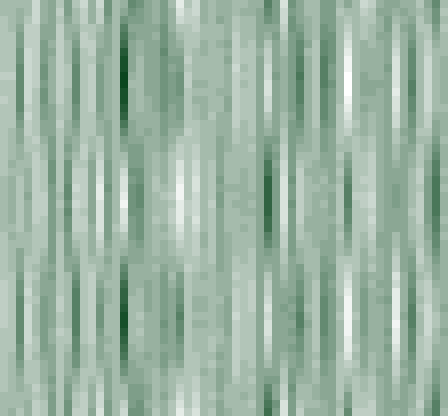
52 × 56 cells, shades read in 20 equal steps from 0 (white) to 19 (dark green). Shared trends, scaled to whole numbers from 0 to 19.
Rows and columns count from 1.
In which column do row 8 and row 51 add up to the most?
16
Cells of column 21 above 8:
34
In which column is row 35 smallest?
50
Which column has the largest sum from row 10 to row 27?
55
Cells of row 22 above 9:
10
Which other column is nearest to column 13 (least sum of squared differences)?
23
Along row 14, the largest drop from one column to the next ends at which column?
17
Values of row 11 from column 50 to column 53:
3 8 13 7
